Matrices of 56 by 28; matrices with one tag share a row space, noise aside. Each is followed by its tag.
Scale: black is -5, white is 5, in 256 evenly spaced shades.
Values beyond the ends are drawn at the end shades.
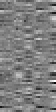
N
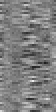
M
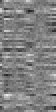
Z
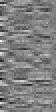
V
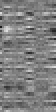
Z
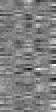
N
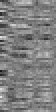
V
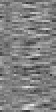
M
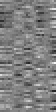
N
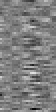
M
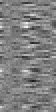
M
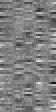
N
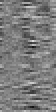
M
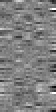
N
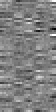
N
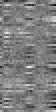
Z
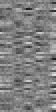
N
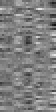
N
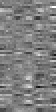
N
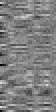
V
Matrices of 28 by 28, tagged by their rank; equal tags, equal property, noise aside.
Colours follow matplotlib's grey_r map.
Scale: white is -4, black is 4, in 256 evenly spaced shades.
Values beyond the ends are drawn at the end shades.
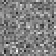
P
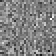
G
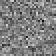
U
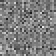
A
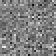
P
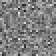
U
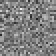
G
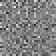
P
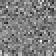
U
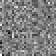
A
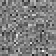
U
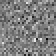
A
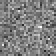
U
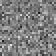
U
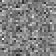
G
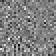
A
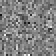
G
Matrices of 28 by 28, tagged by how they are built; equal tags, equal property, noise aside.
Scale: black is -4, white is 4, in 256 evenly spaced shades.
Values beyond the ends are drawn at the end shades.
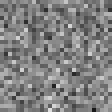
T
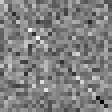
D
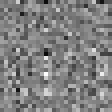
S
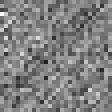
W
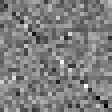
D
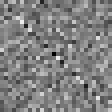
D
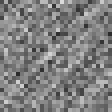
W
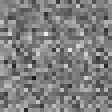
T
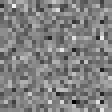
S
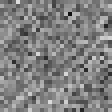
W
